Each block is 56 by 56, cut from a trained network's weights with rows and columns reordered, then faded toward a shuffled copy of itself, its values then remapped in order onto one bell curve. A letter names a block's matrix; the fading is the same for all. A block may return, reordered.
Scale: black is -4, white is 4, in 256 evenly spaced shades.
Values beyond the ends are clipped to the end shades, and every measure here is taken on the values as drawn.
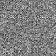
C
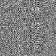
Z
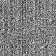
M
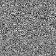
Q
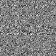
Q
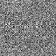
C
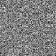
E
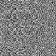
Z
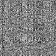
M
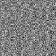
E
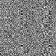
Z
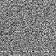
C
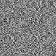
E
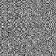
Z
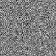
Z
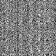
M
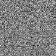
Q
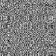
Z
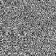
C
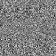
Q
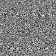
Q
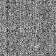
M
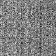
M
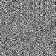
E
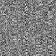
Z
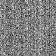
M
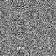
E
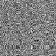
Z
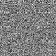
C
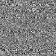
Q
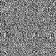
Z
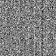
M
